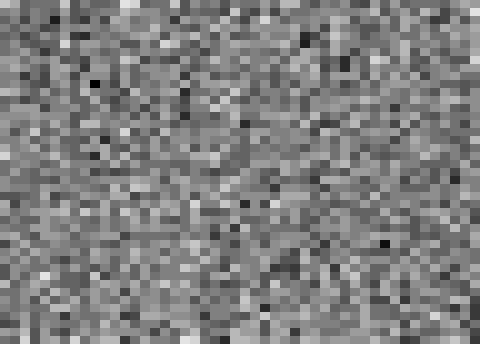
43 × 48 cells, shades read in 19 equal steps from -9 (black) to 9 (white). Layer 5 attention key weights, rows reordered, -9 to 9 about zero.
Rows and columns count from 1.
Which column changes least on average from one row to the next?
26
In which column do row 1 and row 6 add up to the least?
31
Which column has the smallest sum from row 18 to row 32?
32
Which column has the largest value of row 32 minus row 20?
10
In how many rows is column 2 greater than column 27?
22
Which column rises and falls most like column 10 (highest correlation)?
36
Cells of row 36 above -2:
33
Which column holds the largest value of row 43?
19
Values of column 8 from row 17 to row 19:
-1 -2 -2
